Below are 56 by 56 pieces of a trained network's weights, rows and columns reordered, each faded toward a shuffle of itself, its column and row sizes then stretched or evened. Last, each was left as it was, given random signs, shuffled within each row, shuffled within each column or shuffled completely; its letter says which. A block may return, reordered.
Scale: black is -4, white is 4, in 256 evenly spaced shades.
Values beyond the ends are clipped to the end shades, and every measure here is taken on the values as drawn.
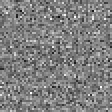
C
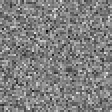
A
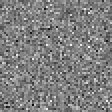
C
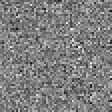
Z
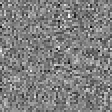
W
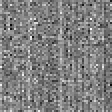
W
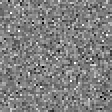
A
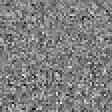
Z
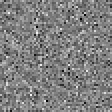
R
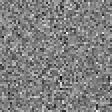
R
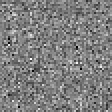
R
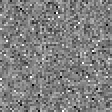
A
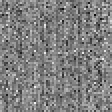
R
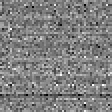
W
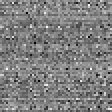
W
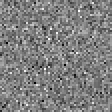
A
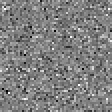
C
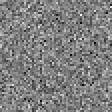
R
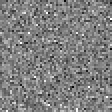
A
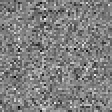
Z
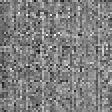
W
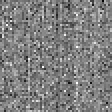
R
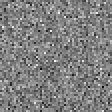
A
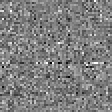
Z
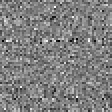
W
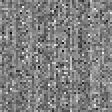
R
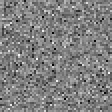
A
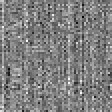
W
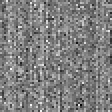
R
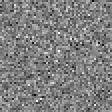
A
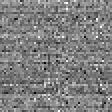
W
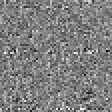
Z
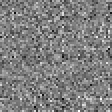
Z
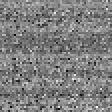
C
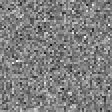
R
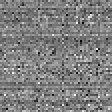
W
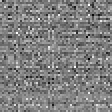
W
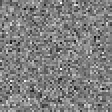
Z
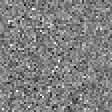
R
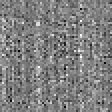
W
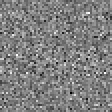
C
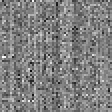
W
